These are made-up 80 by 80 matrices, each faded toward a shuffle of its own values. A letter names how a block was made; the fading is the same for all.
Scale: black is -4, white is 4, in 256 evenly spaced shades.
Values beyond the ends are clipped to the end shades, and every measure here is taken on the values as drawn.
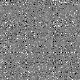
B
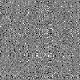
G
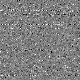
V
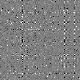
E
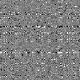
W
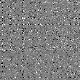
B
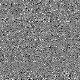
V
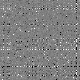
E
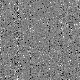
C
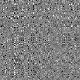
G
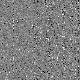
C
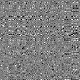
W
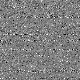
V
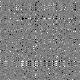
E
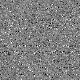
V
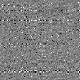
W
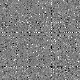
B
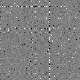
E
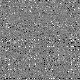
B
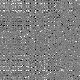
E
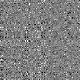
G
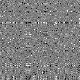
W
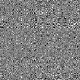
G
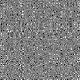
G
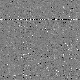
B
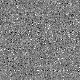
V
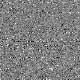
V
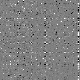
E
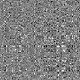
G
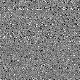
V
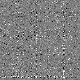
B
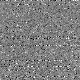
V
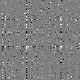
E
